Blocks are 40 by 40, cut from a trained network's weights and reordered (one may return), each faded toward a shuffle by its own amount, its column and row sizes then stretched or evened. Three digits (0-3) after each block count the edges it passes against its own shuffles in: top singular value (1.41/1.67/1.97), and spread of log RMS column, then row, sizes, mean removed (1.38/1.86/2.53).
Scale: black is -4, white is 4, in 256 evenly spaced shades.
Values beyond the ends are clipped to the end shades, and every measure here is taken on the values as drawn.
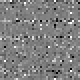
1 1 2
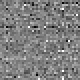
1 1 2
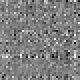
1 1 2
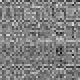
3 1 2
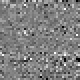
1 1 2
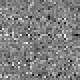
1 0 2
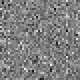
0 1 0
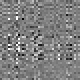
3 3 2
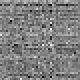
2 1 1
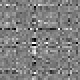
3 2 2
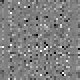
1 3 1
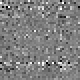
1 1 2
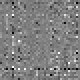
2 2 1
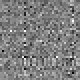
2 1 1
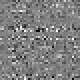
1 2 3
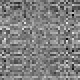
3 2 1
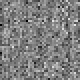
1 1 0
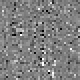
1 2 1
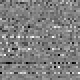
1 0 3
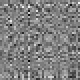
3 2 1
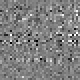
2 2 2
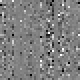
0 3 0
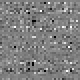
0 1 3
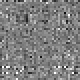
1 1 2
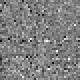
0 1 1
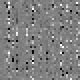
0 3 0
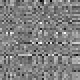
3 0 2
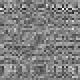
3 1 2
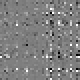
1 3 2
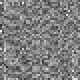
2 0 0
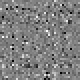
0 2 1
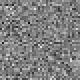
2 0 1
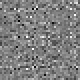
2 2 1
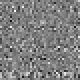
2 1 2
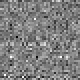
2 0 1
